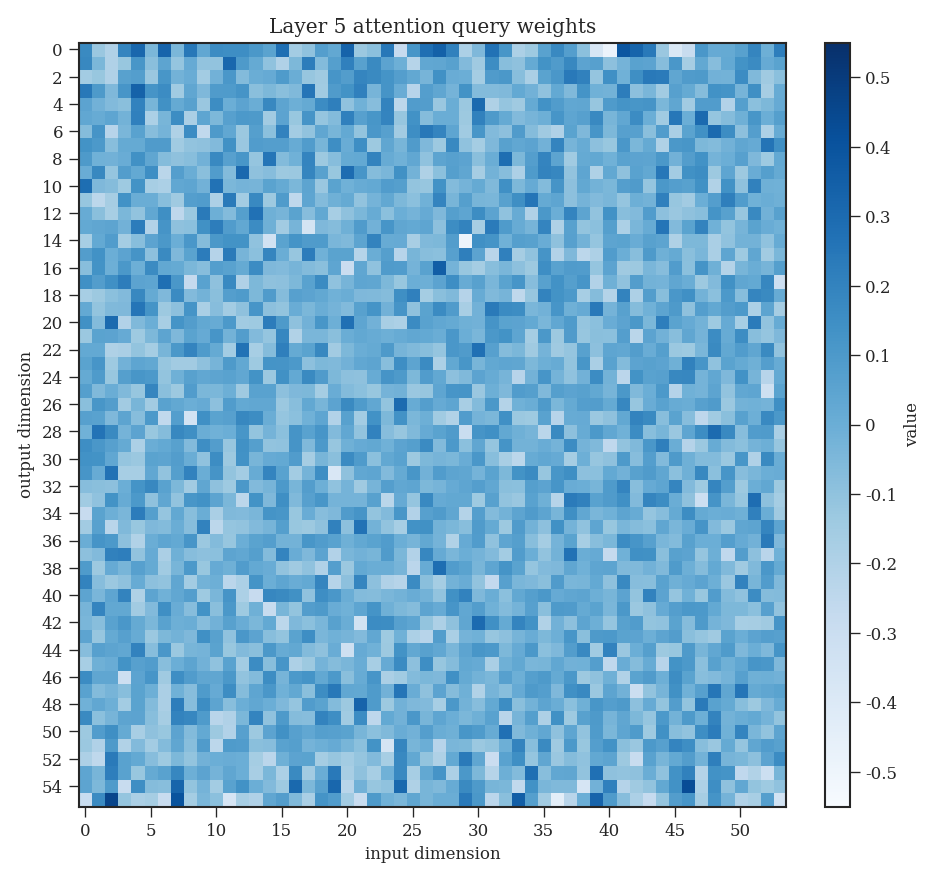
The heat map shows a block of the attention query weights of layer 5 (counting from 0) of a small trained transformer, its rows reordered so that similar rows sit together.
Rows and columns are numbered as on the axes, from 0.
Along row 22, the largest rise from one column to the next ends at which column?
12
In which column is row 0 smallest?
40
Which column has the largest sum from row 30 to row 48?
37
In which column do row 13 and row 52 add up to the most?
29
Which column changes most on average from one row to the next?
14
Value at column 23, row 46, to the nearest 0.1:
-0.2
